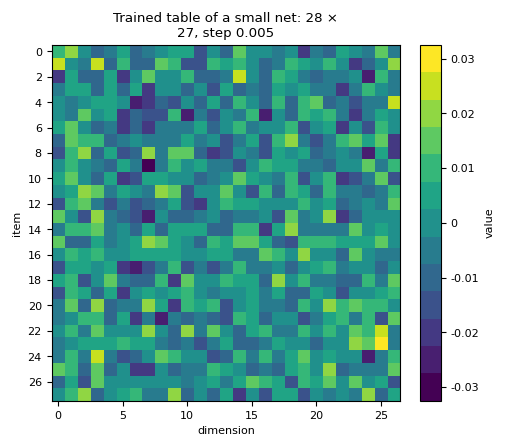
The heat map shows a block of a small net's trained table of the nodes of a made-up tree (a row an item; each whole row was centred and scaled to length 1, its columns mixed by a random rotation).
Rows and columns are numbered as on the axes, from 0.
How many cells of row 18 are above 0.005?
9
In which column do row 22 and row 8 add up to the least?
26
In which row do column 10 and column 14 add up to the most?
2
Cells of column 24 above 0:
10
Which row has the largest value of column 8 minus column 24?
24
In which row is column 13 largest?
11
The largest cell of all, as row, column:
23, 25
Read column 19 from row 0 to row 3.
-0.02 0.005 -0.005 0.005
